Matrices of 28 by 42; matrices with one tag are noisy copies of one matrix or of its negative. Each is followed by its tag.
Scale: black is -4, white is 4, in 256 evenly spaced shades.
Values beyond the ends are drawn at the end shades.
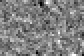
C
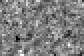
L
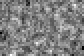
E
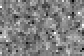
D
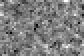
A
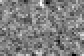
C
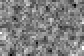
E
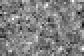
D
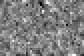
C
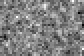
D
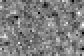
D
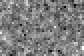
E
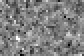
L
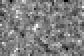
A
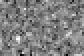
L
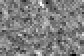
C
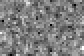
E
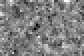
A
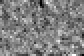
C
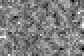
D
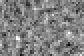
L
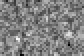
L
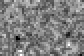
L
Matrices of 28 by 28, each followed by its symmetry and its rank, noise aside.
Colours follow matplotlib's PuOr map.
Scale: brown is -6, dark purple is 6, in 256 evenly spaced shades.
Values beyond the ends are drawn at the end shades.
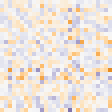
antisymmetric, rank four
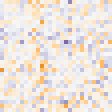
antisymmetric, rank six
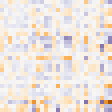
no symmetry, rank three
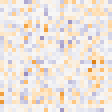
no symmetry, rank six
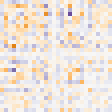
symmetric, rank three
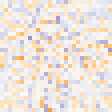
antisymmetric, rank six
